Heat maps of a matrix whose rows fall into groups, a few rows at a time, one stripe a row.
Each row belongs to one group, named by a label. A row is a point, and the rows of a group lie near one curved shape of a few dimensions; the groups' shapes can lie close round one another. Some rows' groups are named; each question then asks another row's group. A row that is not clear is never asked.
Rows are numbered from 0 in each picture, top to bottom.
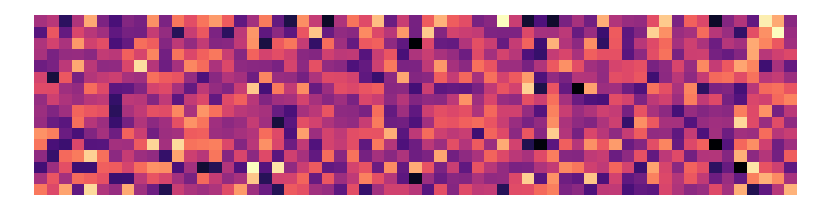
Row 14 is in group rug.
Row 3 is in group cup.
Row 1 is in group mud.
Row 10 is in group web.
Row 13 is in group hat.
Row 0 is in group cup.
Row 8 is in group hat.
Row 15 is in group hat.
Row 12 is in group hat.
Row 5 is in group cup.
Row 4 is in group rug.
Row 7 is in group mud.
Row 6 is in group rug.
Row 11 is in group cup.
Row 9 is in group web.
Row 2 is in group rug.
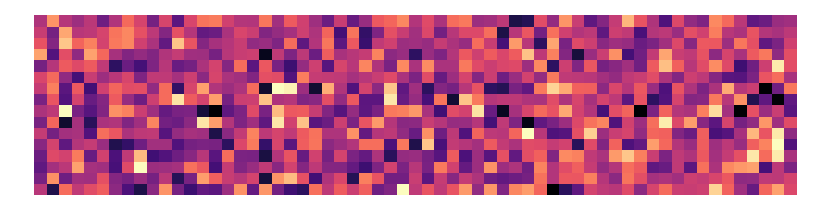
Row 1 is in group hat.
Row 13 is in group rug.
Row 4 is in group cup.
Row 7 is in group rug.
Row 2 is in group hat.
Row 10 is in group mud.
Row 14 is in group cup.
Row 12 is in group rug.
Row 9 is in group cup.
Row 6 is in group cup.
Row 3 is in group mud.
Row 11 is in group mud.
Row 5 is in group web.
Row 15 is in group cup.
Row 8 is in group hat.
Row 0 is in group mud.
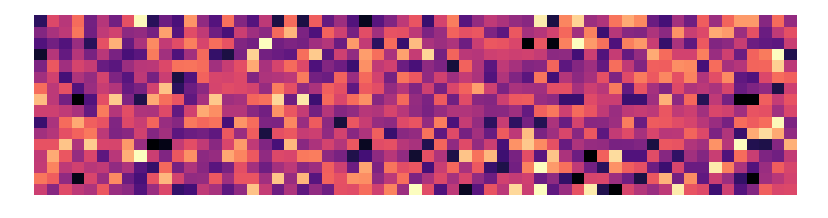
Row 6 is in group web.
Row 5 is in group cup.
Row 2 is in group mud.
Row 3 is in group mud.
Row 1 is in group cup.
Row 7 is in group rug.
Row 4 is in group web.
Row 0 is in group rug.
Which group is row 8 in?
cup
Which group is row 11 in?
hat
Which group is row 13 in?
cup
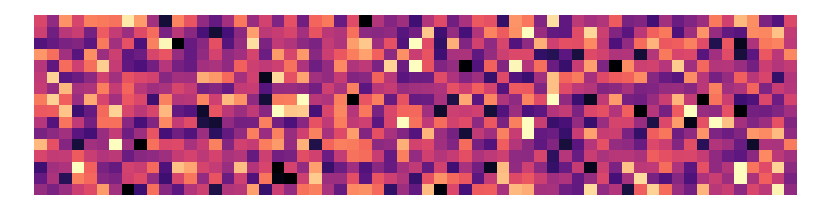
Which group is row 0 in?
hat
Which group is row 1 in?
mud
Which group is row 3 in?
rug
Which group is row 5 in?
cup
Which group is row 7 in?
mud
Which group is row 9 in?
cup
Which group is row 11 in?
rug
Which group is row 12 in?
cup
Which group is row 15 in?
mud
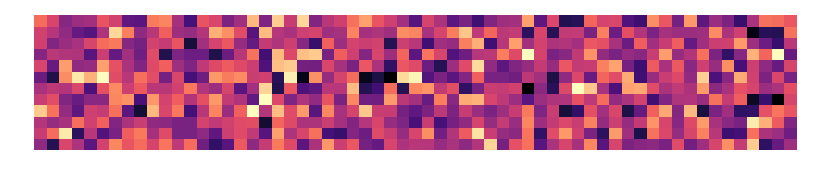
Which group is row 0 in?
rug
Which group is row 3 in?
mud
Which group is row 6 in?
mud
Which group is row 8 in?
rug
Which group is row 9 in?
rug
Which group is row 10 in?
hat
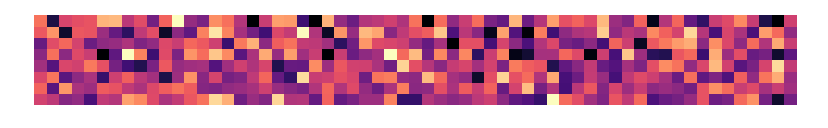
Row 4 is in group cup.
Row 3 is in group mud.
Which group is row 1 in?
cup
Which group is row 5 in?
web
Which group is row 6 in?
cup
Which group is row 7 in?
cup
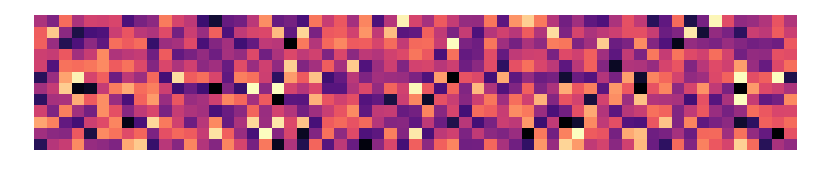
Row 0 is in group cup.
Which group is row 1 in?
web
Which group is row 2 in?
web
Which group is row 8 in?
mud
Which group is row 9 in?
rug
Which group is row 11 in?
rug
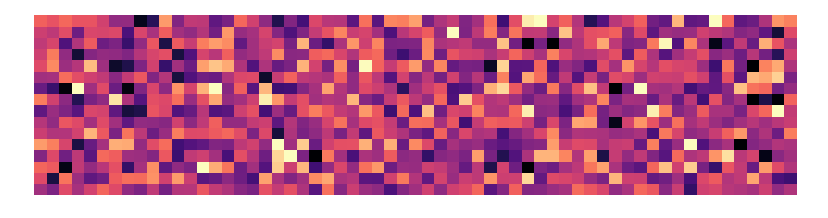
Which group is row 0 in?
cup
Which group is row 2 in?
cup
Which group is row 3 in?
web
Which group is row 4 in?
cup
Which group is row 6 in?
hat
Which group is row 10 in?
hat
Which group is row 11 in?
web
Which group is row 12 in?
cup
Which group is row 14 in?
cup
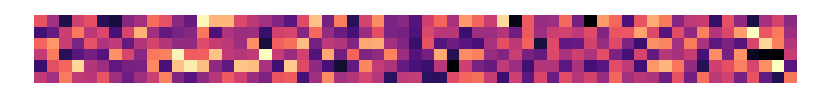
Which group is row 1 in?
rug
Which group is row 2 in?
rug
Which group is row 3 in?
rug
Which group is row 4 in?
web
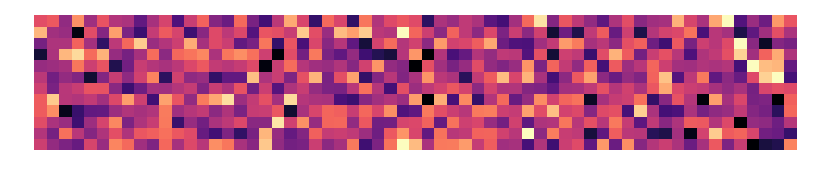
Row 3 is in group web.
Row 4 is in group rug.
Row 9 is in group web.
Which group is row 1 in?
rug
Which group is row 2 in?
rug
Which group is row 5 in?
mud
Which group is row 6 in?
cup
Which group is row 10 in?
cup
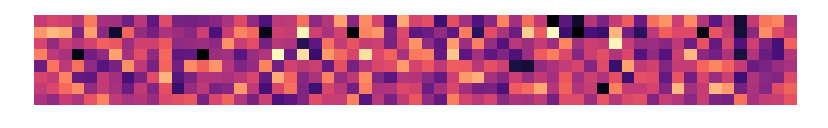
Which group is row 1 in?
mud
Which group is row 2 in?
web
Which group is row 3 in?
web
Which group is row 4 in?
mud
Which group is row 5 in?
web
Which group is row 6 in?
cup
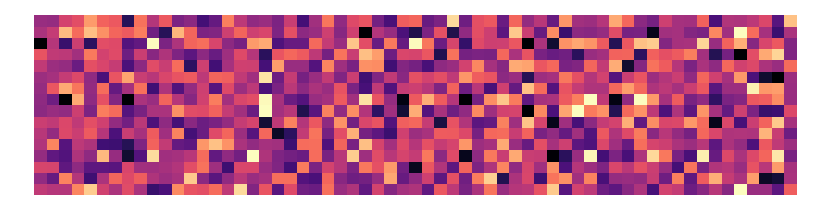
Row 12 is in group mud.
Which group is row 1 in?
hat
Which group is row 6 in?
rug
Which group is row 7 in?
hat
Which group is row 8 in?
mud
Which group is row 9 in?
rug
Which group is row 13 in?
web
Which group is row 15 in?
hat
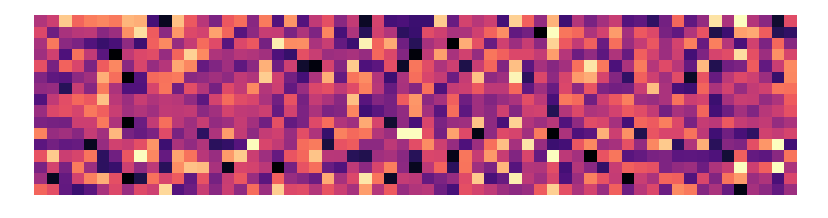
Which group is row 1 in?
cup
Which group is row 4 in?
mud
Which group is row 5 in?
mud
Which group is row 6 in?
mud
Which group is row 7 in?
web
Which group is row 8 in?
web
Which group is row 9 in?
mud
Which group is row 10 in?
rug
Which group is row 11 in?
mud
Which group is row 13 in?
web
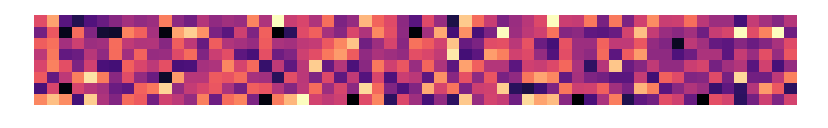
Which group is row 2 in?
web
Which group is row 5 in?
hat
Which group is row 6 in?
hat
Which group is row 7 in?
mud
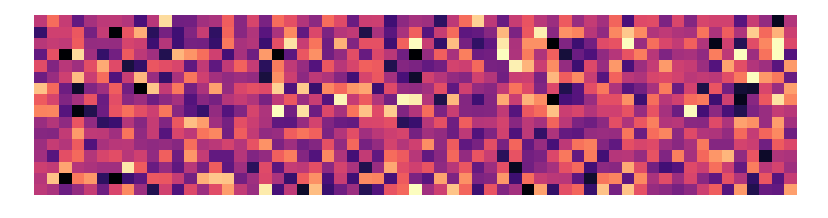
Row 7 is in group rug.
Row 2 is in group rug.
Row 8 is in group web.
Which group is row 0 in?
web
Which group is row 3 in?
web
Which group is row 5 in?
rug
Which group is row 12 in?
cup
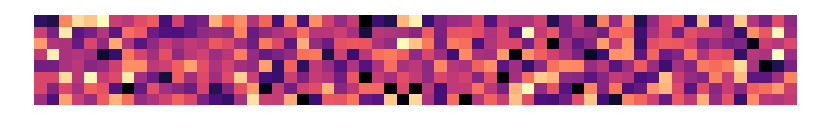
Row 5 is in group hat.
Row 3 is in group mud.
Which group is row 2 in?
rug
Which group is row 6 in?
mud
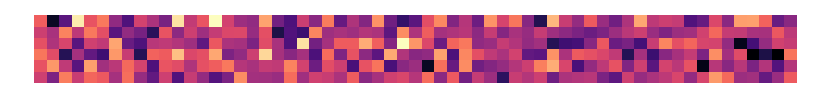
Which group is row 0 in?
hat
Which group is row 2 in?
rug
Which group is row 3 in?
rug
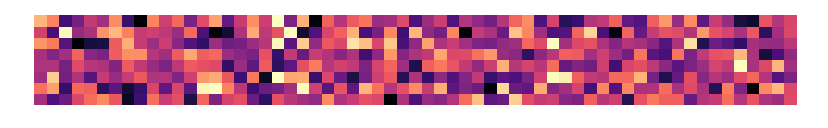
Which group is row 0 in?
rug
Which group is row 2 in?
web
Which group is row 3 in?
rug
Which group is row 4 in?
web
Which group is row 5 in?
cup
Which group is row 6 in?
cup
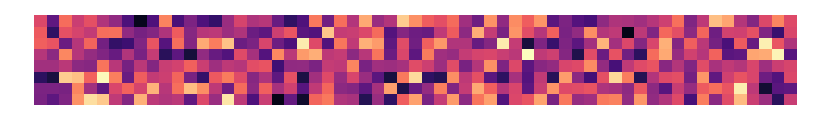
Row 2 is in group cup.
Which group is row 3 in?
mud
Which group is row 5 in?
web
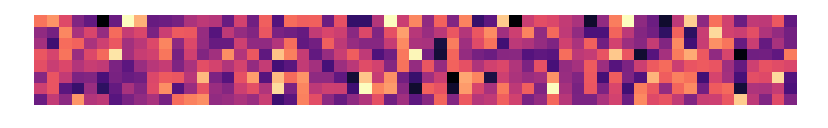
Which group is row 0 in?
mud
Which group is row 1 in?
cup
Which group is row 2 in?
cup
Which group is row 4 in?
cup
